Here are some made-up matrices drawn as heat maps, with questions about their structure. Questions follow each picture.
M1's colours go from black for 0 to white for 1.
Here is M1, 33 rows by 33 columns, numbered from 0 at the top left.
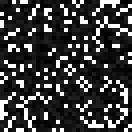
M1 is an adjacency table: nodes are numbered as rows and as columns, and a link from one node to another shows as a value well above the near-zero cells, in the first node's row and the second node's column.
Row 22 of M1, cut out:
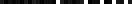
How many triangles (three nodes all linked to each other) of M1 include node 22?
3
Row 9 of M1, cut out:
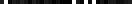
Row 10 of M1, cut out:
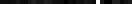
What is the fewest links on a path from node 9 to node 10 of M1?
4
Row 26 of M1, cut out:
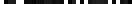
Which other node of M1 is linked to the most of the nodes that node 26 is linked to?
node 20
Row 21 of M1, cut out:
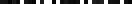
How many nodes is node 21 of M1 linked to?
9
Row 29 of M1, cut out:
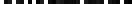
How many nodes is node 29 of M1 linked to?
8
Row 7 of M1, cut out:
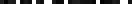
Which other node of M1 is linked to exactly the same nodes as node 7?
node 2
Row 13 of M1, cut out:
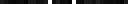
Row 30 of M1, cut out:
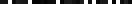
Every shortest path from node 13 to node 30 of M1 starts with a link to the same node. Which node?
node 12
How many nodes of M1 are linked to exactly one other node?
1
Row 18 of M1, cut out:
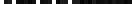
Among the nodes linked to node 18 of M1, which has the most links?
node 0
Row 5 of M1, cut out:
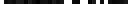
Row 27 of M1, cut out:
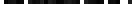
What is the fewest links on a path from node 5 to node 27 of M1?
2
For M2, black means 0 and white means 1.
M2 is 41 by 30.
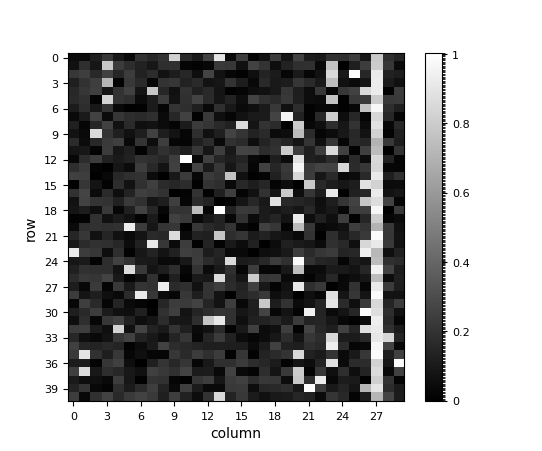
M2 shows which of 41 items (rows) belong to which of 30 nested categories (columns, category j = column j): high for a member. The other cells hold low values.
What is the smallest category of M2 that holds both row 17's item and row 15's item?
26
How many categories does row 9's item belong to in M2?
3
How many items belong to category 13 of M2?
6
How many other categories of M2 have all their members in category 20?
9
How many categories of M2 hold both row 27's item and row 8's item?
2
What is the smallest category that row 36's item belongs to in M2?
29
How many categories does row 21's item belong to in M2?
3
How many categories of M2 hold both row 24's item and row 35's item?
2
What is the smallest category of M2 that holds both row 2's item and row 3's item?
23
